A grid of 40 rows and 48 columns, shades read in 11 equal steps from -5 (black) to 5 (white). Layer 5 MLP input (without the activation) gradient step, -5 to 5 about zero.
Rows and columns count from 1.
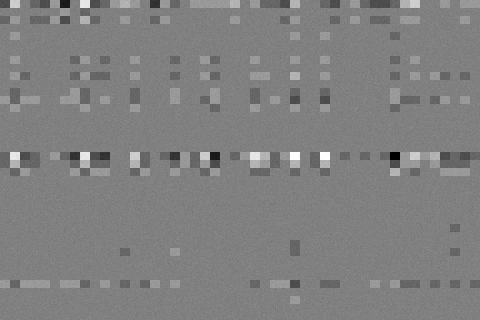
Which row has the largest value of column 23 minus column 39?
1
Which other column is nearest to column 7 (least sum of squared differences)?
16
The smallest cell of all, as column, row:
40, 20
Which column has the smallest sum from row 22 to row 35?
30
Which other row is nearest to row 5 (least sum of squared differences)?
38
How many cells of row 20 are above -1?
25
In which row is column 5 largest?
36
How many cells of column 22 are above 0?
4
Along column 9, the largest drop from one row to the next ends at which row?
2
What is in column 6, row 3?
1
